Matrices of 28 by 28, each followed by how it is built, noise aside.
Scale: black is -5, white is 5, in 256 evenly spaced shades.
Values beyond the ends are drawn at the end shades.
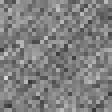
Hankel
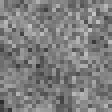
smooth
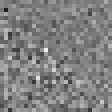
lower triangular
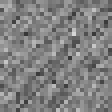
Hankel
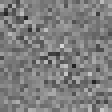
banded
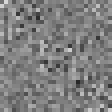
block diagonal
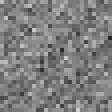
Hankel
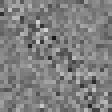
banded
